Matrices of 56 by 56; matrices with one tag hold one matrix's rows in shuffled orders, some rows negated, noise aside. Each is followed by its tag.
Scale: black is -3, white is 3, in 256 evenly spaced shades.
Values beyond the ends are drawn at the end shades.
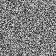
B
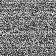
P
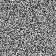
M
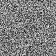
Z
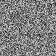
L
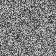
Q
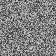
B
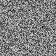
B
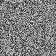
M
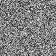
L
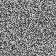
M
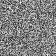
B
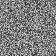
Q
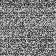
P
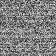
P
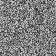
M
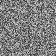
Q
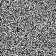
Q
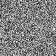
M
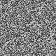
L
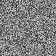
M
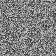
B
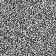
M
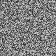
Z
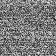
P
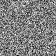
Z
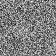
L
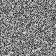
Q
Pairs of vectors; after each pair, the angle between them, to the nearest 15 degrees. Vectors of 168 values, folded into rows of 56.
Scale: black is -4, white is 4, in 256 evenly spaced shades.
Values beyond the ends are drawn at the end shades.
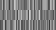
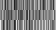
135 degrees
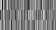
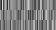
150 degrees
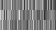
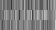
135 degrees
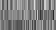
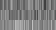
135 degrees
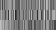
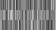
105 degrees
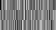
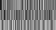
45 degrees
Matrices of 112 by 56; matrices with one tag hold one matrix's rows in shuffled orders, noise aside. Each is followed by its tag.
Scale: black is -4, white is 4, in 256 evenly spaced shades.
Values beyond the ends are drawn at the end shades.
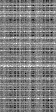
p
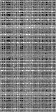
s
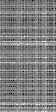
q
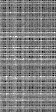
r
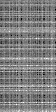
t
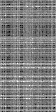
s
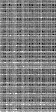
r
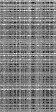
p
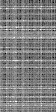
r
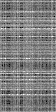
s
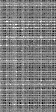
r
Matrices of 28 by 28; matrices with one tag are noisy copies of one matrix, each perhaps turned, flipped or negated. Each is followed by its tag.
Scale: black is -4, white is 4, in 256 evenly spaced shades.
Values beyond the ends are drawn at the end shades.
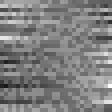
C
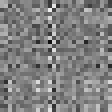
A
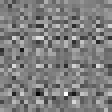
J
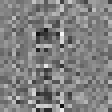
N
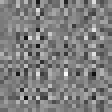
J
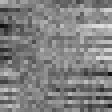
C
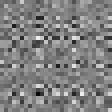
J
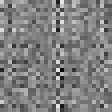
A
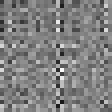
A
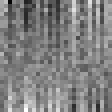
C
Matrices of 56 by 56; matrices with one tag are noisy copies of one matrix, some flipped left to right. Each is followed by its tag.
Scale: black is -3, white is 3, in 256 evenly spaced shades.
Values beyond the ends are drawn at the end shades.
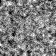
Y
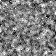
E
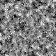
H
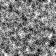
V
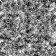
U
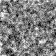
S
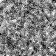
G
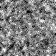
G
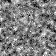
E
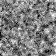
S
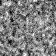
Y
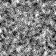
E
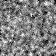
Y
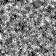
H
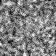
Y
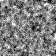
H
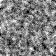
G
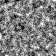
H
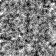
U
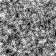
S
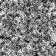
U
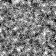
E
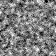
E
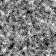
G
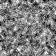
E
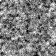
U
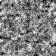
U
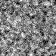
Y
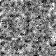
U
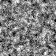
E
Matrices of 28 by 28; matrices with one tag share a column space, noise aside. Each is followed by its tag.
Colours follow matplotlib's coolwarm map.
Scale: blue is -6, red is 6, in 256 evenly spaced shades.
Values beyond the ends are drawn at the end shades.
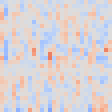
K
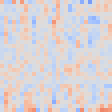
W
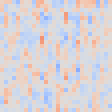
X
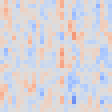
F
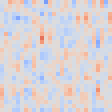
X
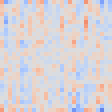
W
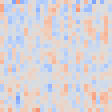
W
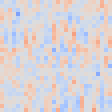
K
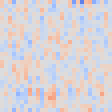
X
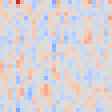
X
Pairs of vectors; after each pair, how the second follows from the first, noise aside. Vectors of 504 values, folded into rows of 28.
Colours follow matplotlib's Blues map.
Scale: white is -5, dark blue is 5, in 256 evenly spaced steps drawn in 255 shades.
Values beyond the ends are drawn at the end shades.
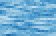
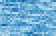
wrapped around, negated.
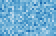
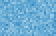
wrapped around, negated, shrunk.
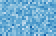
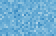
wrapped around, negated, shrunk.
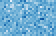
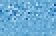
wrapped around, negated, partly zeroed.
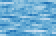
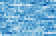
reversed.
